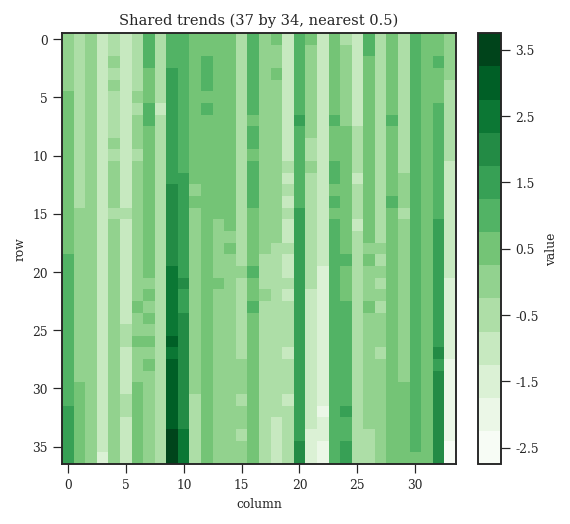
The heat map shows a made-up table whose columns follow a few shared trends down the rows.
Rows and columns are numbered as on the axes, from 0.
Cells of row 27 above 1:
4
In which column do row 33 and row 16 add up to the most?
9
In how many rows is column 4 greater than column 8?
29
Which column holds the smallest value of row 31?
33
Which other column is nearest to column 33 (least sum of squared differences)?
22
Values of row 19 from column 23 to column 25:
1 1 -0.5
